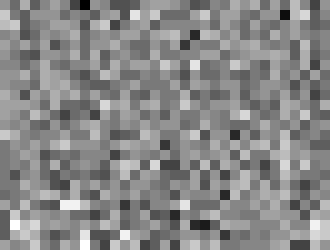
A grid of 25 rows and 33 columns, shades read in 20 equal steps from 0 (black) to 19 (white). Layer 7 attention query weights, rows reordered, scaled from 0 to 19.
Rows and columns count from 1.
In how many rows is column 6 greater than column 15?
12
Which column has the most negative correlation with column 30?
8
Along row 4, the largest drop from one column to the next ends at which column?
20
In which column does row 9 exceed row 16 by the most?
5
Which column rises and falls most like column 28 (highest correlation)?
17
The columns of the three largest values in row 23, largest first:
2, 32, 4
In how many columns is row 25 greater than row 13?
17
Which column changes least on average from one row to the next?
1
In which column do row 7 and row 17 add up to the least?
27
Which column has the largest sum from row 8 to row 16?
29
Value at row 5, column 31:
14
